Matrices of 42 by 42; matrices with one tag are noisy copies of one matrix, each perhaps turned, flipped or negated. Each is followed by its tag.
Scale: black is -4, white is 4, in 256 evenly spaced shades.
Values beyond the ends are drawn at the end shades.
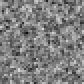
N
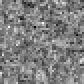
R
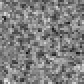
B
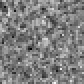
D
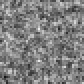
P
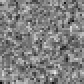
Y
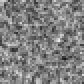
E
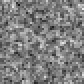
B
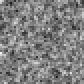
Y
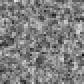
R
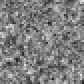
Y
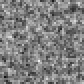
P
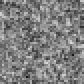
Y
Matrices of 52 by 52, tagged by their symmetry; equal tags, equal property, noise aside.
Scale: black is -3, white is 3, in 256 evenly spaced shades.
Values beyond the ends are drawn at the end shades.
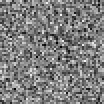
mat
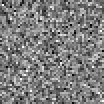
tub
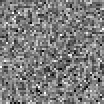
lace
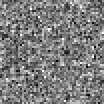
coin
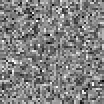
lace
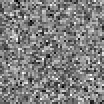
tub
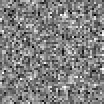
coin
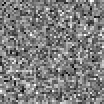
lace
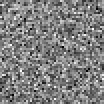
lace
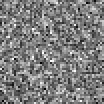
mat
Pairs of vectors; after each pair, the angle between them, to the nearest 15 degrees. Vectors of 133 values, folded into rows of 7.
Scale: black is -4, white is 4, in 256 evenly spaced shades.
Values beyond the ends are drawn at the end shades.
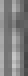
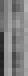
150 degrees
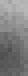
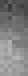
165 degrees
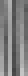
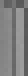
60 degrees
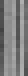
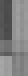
90 degrees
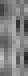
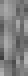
135 degrees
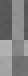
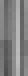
105 degrees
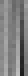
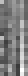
150 degrees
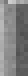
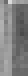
30 degrees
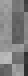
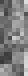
150 degrees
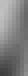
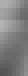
15 degrees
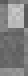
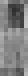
150 degrees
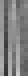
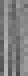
165 degrees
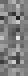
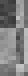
105 degrees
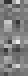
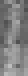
120 degrees
